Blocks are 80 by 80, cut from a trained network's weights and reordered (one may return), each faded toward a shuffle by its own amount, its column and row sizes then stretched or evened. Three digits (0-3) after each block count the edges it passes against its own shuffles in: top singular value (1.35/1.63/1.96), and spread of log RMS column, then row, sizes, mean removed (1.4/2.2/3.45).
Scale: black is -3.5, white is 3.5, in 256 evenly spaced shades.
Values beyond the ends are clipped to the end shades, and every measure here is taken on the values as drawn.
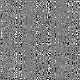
2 3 2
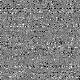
1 0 2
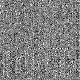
1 0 1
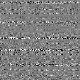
1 1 3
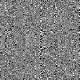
2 2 0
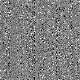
0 2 0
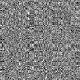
3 1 1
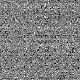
2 1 0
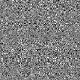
2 1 2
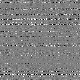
2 0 3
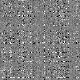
1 2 2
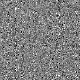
0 2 1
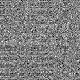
3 0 0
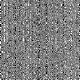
2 2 1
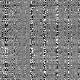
3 3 0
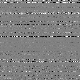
3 0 3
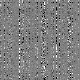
2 3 0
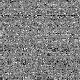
2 0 1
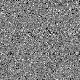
1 0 1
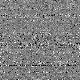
1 0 2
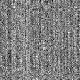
3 0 0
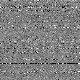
2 0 2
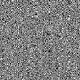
2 1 0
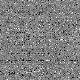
1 1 1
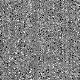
0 1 0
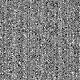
2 0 0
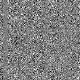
1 2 1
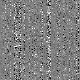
0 3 0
